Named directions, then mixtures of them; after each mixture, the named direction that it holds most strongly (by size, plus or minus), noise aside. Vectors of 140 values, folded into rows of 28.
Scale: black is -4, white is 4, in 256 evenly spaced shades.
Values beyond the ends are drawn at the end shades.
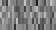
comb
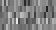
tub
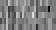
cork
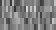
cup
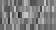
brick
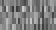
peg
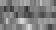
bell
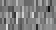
cork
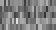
tub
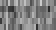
cork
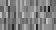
cork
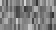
comb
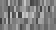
brick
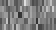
brick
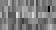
cork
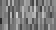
cork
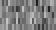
peg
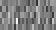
comb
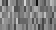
comb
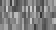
cup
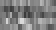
bell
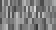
cup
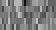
brick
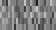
comb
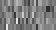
tub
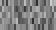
comb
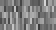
brick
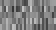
peg
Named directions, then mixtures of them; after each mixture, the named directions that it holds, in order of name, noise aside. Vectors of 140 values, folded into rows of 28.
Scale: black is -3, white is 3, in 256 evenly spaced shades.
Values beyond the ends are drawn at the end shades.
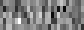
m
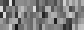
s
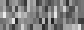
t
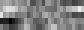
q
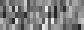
t.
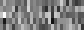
m, q, t.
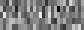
m, s, t.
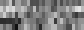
q, s.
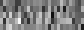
m.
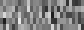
m, q, t.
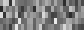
s.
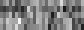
m, q, s.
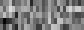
m, q, s.
